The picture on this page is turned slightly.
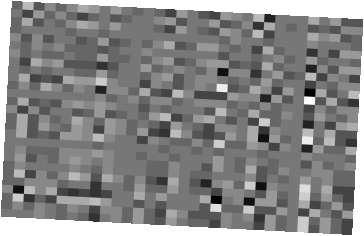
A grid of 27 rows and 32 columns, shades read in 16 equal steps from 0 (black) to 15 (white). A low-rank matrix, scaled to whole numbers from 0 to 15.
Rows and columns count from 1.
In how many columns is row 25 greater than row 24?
12
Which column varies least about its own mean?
27
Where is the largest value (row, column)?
11, 28
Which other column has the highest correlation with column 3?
5
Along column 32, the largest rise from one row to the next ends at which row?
17
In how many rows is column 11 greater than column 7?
8
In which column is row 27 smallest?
9
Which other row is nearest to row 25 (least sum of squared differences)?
13
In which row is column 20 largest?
10
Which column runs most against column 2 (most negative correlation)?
3
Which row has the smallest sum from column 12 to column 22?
22
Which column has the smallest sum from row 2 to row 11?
23
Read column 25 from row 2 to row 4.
7 7 7
